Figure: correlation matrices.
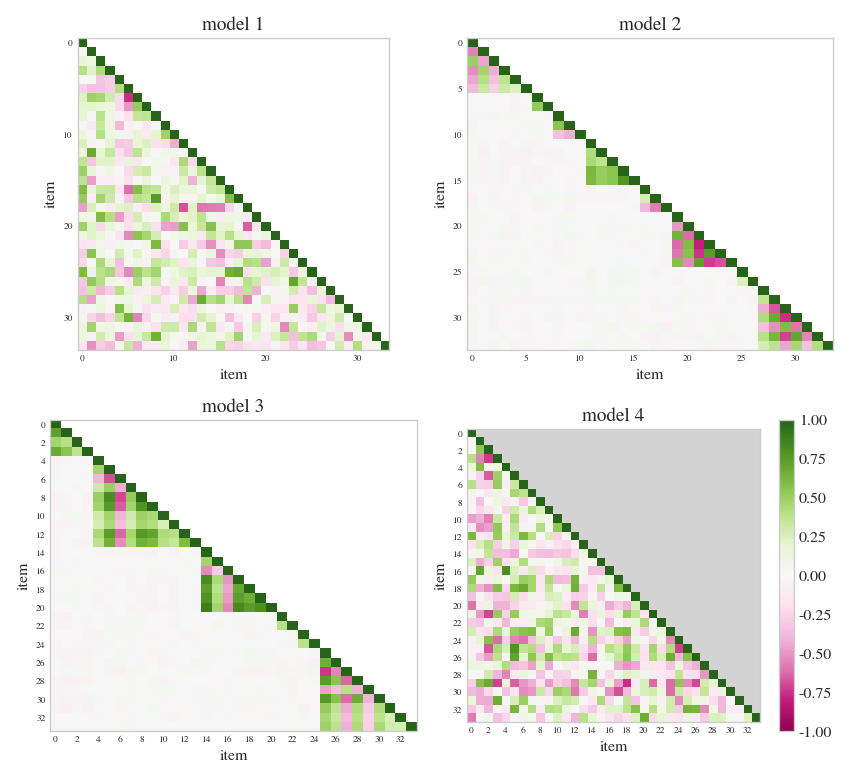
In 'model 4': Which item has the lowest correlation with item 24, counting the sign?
25
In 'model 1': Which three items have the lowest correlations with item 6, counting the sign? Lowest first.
5, 30, 33
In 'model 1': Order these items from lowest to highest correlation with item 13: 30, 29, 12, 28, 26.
12, 26, 29, 30, 28
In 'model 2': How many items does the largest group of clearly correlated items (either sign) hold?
7
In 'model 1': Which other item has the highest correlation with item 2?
19
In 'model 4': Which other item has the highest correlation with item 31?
3
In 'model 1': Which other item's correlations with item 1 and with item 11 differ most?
18
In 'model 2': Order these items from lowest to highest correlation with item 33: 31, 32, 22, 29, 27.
29, 31, 22, 27, 32
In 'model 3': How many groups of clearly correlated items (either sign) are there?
6
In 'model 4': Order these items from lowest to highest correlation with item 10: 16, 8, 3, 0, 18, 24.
0, 24, 16, 18, 8, 3
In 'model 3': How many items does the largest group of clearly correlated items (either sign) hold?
10
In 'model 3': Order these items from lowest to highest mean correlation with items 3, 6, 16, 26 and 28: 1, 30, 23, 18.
18, 23, 1, 30
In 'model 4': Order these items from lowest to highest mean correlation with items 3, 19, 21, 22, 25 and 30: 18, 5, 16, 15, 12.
16, 12, 15, 18, 5
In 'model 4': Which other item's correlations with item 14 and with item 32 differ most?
26
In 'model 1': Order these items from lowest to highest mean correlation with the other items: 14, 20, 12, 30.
30, 20, 12, 14
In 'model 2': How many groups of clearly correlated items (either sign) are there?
8
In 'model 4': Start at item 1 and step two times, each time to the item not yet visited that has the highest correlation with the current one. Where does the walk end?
4
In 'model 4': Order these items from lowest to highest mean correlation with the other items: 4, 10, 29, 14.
29, 14, 4, 10
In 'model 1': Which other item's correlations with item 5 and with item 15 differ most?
16
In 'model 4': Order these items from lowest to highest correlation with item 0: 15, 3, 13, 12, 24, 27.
13, 24, 27, 15, 3, 12
